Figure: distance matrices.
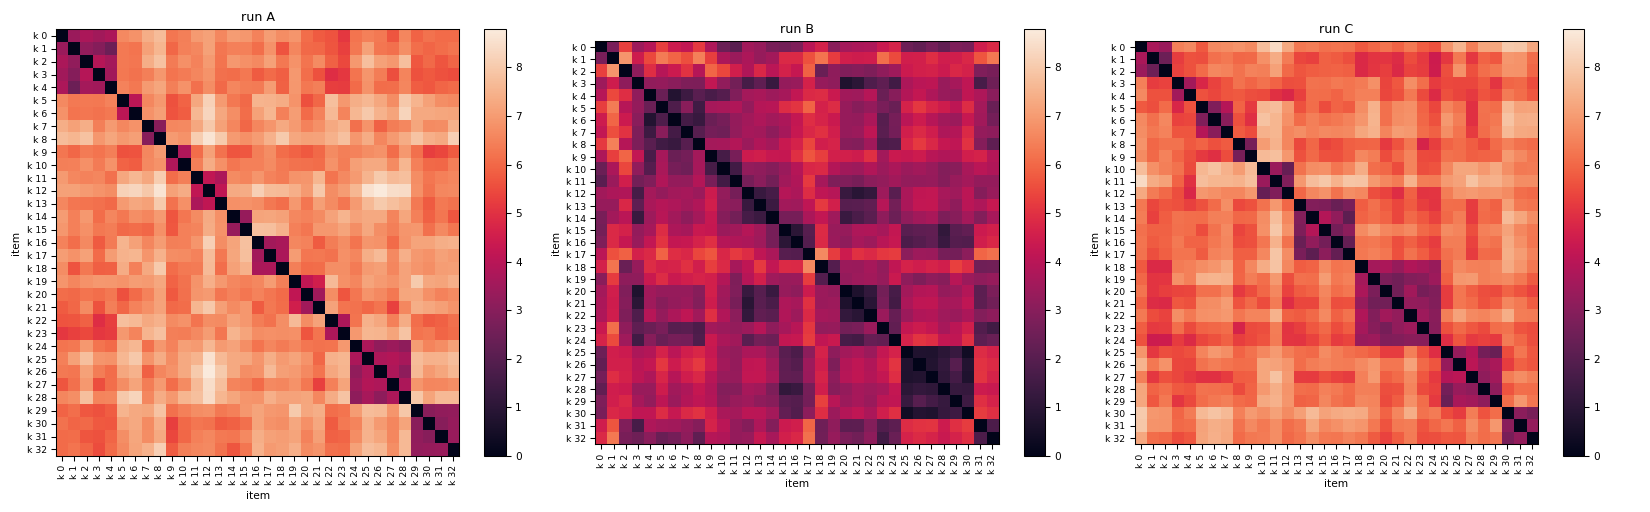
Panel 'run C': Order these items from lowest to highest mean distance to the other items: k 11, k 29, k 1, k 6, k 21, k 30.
k 21, k 1, k 29, k 6, k 30, k 11
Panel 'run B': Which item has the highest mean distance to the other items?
k 1
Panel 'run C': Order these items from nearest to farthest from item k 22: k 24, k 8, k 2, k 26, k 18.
k 24, k 18, k 2, k 8, k 26
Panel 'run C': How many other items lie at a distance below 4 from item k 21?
6
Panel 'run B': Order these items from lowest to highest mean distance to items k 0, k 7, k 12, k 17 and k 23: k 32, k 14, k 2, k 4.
k 14, k 4, k 32, k 2
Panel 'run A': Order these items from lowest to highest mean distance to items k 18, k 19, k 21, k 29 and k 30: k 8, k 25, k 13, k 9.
k 9, k 13, k 25, k 8
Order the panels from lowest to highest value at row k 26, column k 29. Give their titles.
run B, run C, run A
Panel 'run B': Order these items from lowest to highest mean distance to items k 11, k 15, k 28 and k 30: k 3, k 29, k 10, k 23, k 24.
k 29, k 10, k 3, k 23, k 24
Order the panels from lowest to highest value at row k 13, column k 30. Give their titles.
run B, run A, run C
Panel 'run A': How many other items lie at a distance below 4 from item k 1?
4
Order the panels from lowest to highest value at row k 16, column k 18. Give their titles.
run A, run B, run C
